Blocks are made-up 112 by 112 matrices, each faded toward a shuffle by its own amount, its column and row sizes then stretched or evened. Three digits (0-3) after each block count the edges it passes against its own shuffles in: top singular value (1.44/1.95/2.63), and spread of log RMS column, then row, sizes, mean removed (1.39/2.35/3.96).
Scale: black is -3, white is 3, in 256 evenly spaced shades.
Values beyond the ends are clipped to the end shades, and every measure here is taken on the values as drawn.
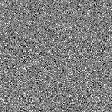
2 0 1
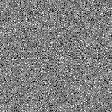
2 0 1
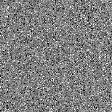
1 1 0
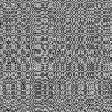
3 0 0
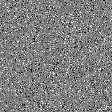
1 0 1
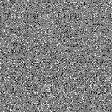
2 0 1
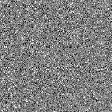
2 1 1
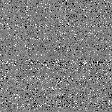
0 1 2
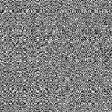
3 1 2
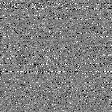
1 0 2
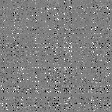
1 2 2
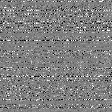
2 0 3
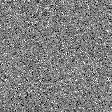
1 0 0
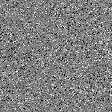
1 0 1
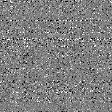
1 1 2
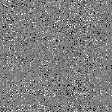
1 2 2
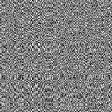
3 2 0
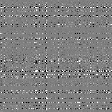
3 2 3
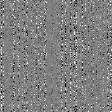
0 3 0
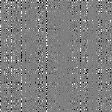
3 3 2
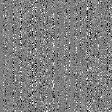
0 3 0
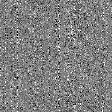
1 2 0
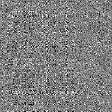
2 2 2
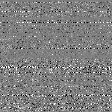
0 0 3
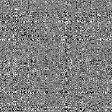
2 2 2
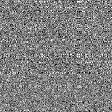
2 0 2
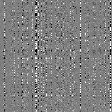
3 3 1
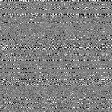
3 0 3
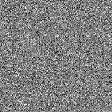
2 0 1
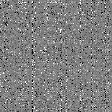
2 2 1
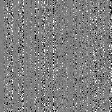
1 3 0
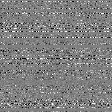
1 0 3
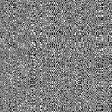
3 2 0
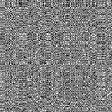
3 1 1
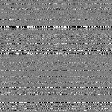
3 0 3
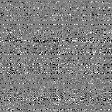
2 1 3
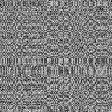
3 1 1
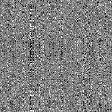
2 2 0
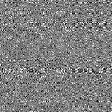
3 0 2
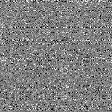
2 0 2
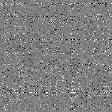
1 1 2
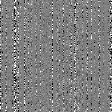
1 3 0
